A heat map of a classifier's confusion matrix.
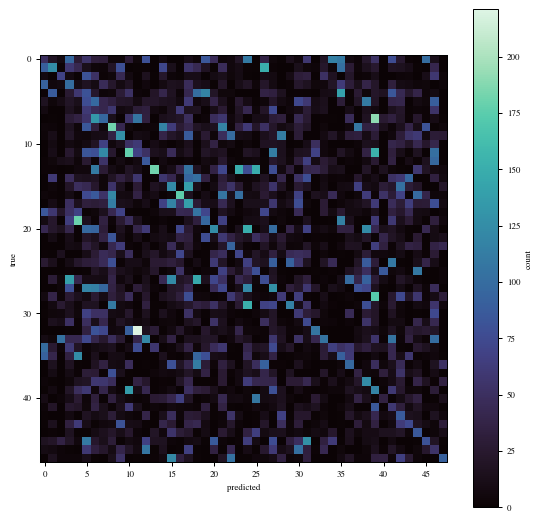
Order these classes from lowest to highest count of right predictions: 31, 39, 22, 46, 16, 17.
46, 31, 22, 39, 17, 16
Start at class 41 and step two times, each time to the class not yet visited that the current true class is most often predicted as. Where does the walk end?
10
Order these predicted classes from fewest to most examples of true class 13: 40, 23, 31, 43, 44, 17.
43, 40, 31, 44, 17, 23
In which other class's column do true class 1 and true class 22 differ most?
26
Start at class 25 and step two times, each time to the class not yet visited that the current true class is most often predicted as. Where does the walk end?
15
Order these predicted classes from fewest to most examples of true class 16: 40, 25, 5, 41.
25, 41, 40, 5
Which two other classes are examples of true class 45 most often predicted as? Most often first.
31, 5
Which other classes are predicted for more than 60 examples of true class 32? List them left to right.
6, 7, 10, 11
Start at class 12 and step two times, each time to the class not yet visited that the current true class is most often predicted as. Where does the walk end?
30
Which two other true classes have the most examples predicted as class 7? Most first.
11, 27
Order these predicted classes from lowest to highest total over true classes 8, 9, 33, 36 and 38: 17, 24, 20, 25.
20, 25, 24, 17
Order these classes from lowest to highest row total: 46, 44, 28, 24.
44, 46, 28, 24
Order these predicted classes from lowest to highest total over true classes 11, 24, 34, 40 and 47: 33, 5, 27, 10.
33, 5, 10, 27
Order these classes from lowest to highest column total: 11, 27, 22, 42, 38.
22, 11, 42, 38, 27
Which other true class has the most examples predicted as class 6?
7
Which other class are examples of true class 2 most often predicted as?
5
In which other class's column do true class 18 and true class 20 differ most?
24
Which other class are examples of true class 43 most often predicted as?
9
